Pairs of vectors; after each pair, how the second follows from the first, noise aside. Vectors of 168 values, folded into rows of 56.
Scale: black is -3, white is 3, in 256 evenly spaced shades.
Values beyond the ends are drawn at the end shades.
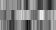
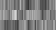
reversed, shrunk.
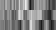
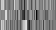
reversed, negated, partly zeroed.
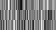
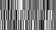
negated.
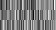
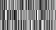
wrapped around.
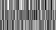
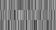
reversed, negated, shrunk.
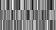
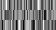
wrapped around, negated.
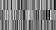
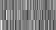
reversed, negated, shrunk.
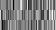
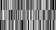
wrapped around, negated.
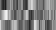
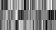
wrapped around, negated.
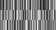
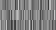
reversed, shrunk.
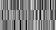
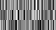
wrapped around.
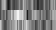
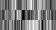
wrapped around.
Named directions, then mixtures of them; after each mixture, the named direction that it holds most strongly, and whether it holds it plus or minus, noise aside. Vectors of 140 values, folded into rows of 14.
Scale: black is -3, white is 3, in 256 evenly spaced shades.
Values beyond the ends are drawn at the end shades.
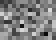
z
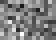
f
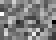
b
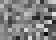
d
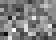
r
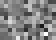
d, minus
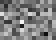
z, plus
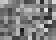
d, plus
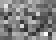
z, minus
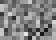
b, minus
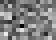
z, plus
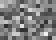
z, minus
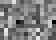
b, plus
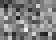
z, plus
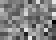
d, plus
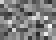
d, minus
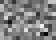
d, plus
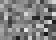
d, plus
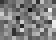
z, plus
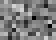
r, minus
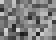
b, plus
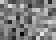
f, minus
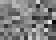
d, plus
